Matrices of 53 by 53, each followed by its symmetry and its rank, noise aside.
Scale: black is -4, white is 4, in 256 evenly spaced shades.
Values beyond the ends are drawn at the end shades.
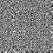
antisymmetric, rank six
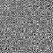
symmetric, rank eight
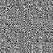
antisymmetric, rank eight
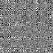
antisymmetric, rank eight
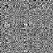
no symmetry, rank eight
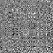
antisymmetric, rank eight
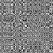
no symmetry, rank four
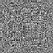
antisymmetric, rank eight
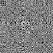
symmetric, rank eight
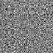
antisymmetric, rank eight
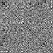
symmetric, rank eight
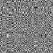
antisymmetric, rank six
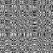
antisymmetric, rank four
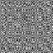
antisymmetric, rank four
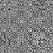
symmetric, rank four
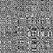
antisymmetric, rank six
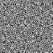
symmetric, rank eight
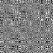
antisymmetric, rank four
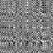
no symmetry, rank four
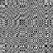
symmetric, rank four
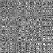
symmetric, rank six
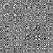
symmetric, rank six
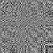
symmetric, rank four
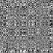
antisymmetric, rank four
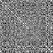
symmetric, rank six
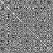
symmetric, rank six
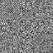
symmetric, rank eight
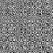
antisymmetric, rank four
